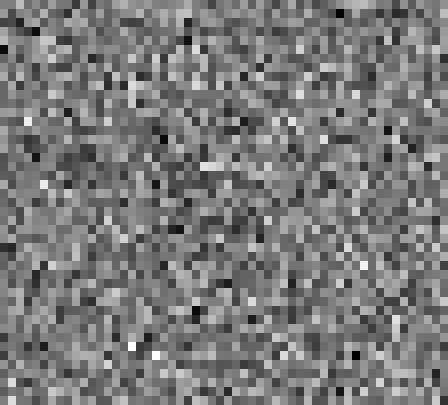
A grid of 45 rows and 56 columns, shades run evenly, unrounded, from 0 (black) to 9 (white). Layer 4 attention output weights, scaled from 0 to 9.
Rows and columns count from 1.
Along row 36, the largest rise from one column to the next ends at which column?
50
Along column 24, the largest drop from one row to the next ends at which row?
3
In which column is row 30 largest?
46
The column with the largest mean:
7
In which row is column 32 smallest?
36
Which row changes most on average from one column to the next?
9
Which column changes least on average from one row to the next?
10
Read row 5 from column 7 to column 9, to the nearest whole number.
7 2 2
